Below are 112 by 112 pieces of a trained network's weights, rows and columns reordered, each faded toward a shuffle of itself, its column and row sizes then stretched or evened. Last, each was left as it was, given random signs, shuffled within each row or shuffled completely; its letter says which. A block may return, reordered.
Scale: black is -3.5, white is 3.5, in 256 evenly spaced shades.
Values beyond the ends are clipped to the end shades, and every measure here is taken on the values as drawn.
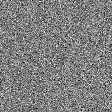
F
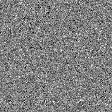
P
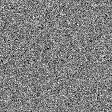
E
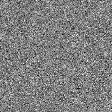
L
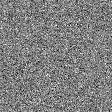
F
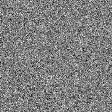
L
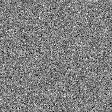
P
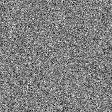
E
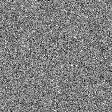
E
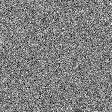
F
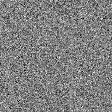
P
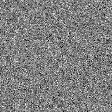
L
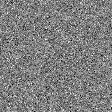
P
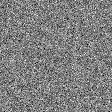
F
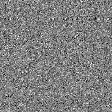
L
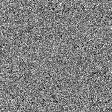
E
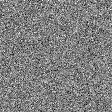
F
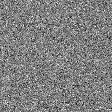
E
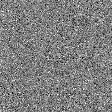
P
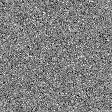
F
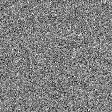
E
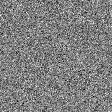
F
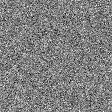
F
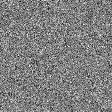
E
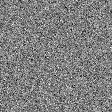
F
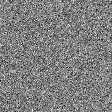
F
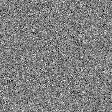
P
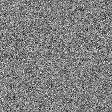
P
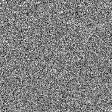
P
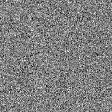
L
